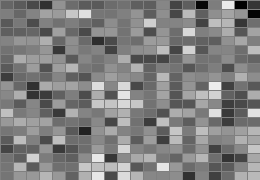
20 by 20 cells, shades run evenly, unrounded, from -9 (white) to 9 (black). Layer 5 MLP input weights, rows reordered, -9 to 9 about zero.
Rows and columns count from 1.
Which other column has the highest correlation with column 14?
20
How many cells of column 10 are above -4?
13
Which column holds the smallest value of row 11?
10
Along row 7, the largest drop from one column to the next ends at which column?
2
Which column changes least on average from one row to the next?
1
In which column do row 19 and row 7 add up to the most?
11
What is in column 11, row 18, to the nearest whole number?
-3
